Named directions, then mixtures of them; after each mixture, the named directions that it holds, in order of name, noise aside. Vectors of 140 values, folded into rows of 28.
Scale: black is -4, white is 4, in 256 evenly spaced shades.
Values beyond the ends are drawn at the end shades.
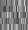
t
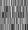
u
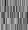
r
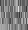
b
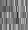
t.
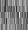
r, t.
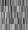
b, r, u.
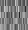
b, t, u.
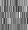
b, r.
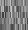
b, u.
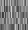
b, u.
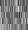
b.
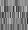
b, r, u.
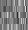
t.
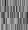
r.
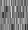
u.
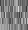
b.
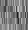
b, r, t.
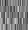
b, r.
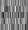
r, u.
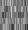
u.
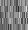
b.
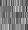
b, t, u.
